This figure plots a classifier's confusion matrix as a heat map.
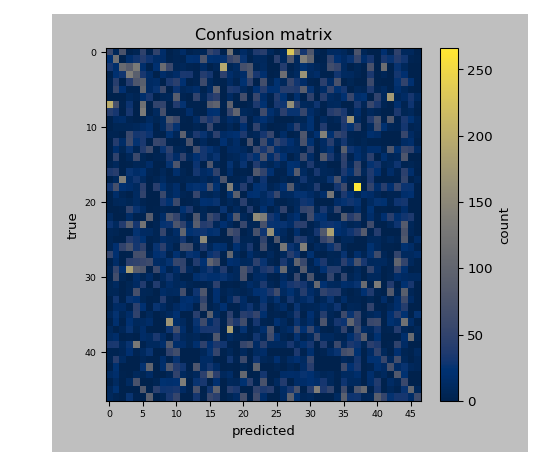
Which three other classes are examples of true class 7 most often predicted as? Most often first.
0, 27, 5
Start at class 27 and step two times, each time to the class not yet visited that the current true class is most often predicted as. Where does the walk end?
37
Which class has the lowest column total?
46
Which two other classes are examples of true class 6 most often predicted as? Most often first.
42, 10
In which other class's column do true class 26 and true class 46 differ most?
29
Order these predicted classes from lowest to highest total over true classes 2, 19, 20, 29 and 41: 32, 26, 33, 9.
32, 9, 26, 33
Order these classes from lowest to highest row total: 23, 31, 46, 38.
38, 31, 46, 23
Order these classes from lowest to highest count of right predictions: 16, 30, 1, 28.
16, 30, 28, 1
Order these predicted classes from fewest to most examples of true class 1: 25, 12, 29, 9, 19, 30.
9, 12, 25, 19, 30, 29
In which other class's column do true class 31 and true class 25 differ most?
14
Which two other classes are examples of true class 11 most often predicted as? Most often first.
32, 29
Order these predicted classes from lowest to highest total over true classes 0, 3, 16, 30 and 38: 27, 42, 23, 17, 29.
42, 17, 23, 29, 27
